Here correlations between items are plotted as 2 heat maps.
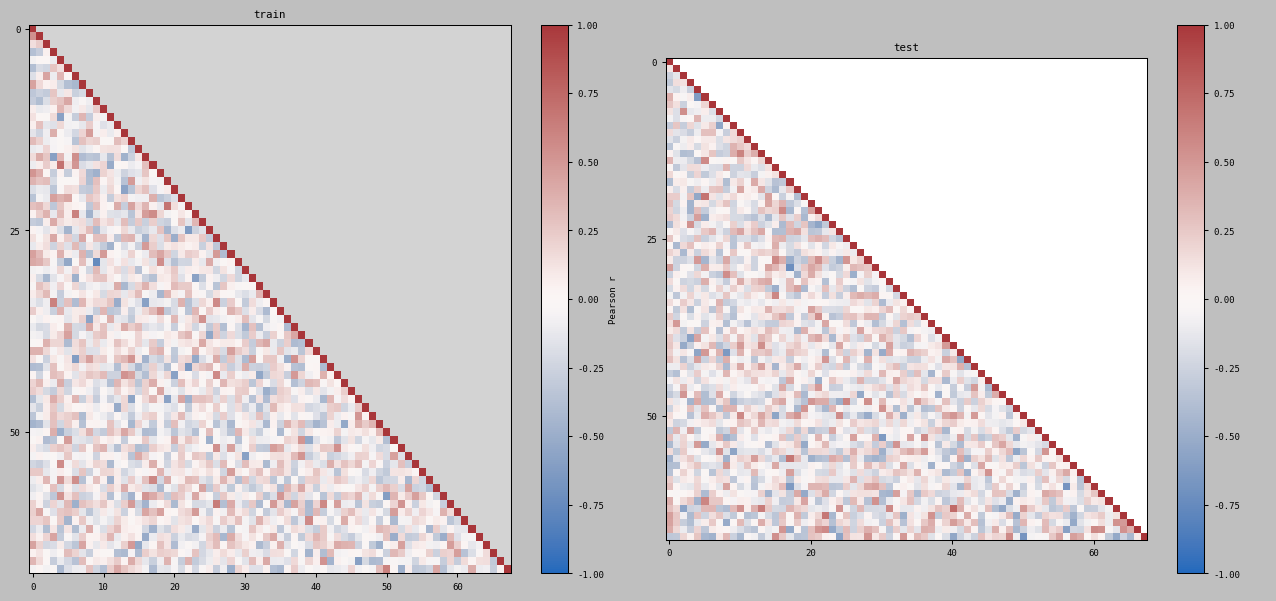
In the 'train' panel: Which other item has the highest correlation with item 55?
28
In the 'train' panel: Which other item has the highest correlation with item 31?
41
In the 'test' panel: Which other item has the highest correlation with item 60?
66
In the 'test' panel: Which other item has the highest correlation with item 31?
63
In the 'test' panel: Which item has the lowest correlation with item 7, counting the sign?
9
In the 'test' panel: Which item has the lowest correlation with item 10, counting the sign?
67
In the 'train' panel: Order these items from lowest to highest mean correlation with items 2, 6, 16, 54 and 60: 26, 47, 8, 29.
8, 26, 47, 29
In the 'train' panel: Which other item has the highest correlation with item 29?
18
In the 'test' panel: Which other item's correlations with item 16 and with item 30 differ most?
53
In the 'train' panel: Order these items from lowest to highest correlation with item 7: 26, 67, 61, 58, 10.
58, 67, 10, 61, 26
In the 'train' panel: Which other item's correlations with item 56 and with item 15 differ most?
53
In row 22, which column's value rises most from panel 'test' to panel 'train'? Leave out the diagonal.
19
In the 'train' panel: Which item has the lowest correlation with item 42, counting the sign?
22
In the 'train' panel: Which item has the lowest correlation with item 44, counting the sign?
49
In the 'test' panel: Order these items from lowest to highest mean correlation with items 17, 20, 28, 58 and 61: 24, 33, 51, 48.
24, 51, 33, 48
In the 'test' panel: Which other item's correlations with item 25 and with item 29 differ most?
62
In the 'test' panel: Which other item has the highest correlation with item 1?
37
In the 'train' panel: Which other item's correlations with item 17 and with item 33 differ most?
4
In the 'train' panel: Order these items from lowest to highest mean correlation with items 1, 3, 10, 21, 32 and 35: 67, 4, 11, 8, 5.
67, 11, 8, 5, 4
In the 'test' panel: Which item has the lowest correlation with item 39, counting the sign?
3
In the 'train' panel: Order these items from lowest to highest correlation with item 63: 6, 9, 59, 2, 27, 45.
27, 45, 6, 9, 2, 59
